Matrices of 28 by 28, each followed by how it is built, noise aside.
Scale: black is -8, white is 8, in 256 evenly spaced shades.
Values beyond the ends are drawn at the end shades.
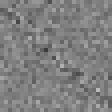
banded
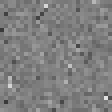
sparse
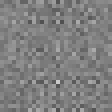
low rank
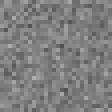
noise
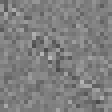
banded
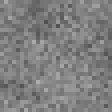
smooth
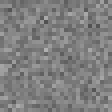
noise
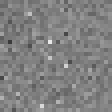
sparse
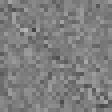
banded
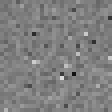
sparse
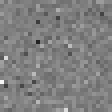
sparse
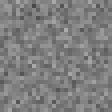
repeating columns
